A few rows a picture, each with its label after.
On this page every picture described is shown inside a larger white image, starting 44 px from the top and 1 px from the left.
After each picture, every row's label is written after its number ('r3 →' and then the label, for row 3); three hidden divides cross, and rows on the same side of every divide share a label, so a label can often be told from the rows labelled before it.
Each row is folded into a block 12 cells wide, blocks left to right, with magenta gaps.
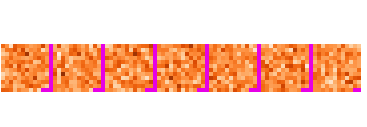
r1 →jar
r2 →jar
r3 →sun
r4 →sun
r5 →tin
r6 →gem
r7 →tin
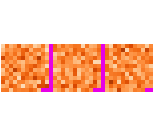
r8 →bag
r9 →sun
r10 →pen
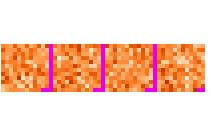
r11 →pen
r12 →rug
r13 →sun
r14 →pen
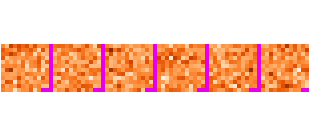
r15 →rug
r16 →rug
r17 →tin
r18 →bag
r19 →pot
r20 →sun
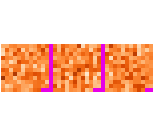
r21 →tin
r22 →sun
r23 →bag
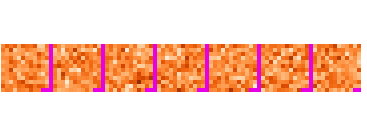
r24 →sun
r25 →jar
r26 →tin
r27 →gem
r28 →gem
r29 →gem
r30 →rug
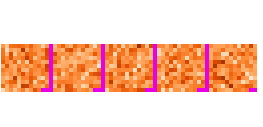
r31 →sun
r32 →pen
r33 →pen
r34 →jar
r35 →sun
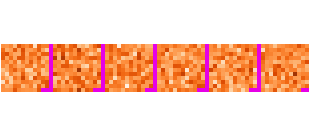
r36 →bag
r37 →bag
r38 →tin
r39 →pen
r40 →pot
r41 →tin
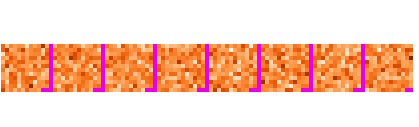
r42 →jar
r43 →bag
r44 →jar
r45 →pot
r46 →pen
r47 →tin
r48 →bag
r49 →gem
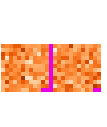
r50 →rug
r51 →tin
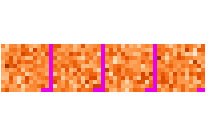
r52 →jar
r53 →tin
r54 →tin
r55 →pen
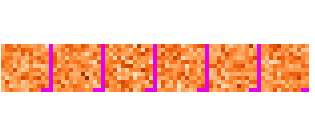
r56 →bag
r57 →rug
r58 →gem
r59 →bag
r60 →jar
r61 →bag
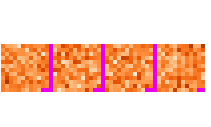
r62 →gem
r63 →tin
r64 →bag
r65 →sun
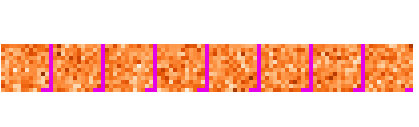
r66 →sun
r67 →bag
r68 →pen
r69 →pen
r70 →tin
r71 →tin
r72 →rug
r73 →rug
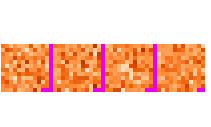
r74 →tin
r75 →jar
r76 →sun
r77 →jar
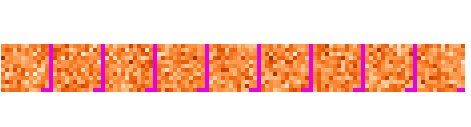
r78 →rug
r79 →pen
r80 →pot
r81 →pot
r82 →bag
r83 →bag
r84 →pen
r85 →bag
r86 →rug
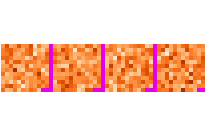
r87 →bag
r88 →pen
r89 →gem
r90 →pot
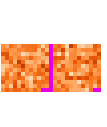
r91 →pen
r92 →bag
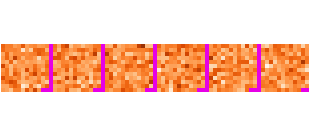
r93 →tin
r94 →rug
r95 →gem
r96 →sun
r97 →rug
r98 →tin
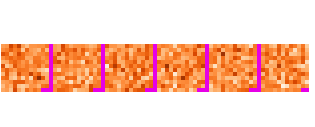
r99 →tin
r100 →rug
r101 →sun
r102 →jar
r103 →pen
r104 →tin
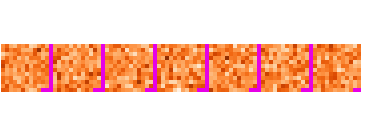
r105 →pot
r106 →pen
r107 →tin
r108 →bag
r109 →bag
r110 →gem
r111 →rug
